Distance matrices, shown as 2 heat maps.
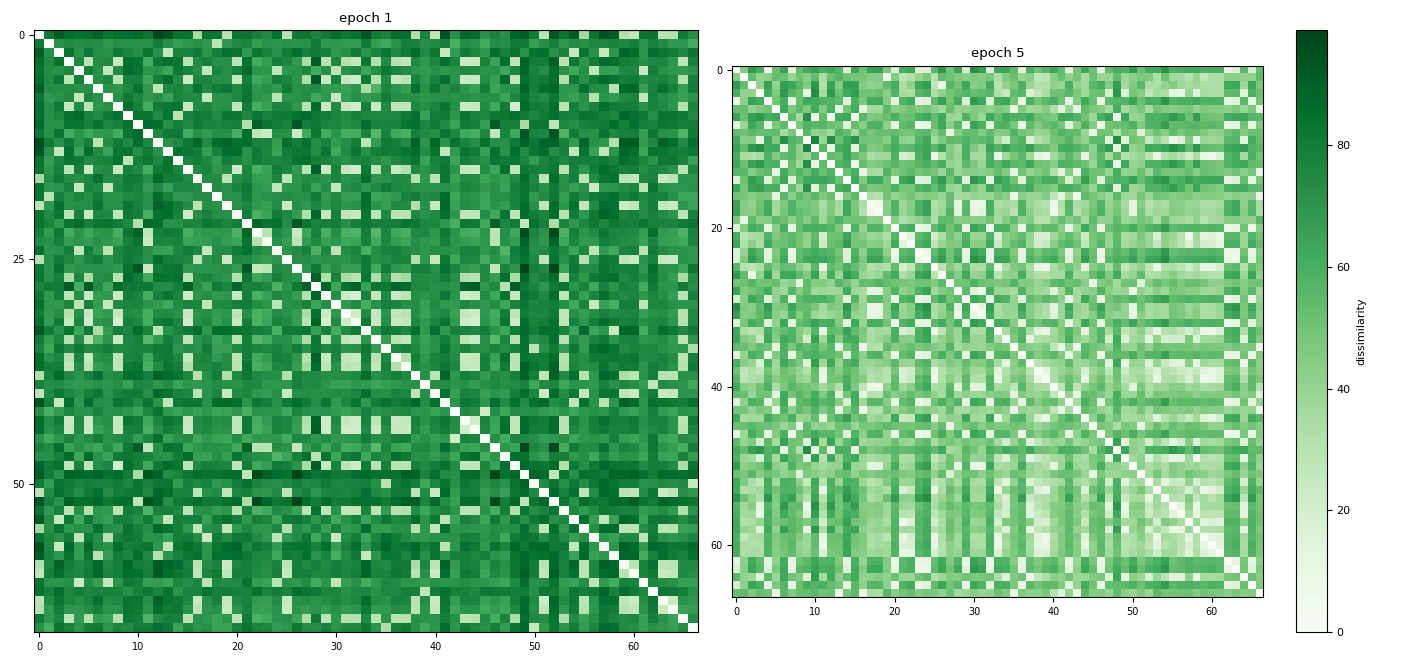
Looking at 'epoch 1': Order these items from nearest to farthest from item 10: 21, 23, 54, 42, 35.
21, 42, 54, 35, 23
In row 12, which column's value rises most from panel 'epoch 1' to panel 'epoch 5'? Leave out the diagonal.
58
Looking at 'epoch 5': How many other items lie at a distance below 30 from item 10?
4
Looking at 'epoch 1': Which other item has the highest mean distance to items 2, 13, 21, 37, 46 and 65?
0
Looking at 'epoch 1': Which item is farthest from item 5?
28
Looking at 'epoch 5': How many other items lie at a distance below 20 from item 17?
6
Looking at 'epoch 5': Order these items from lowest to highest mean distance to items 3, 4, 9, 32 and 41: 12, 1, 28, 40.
1, 40, 28, 12
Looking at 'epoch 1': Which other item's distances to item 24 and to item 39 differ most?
62
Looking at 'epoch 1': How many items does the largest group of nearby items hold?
17
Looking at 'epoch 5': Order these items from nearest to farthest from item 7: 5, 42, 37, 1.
42, 1, 5, 37
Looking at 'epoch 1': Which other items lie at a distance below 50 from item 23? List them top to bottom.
11, 22, 26, 46
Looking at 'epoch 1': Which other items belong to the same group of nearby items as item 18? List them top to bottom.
1
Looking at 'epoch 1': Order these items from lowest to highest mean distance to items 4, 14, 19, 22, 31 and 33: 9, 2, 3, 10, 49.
3, 9, 2, 10, 49
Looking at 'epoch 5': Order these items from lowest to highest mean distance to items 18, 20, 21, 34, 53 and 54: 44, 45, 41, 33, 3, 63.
33, 44, 3, 41, 45, 63
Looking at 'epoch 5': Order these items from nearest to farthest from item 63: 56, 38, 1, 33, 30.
1, 38, 56, 33, 30
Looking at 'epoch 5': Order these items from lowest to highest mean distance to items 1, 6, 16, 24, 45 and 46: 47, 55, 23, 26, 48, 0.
23, 0, 48, 47, 55, 26
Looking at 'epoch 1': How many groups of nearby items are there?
13
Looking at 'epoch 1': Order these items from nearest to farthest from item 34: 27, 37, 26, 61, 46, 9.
37, 27, 46, 26, 61, 9
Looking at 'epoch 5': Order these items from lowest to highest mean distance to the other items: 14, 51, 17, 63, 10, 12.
17, 51, 63, 14, 12, 10
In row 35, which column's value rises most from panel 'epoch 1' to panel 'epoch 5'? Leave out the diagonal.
50
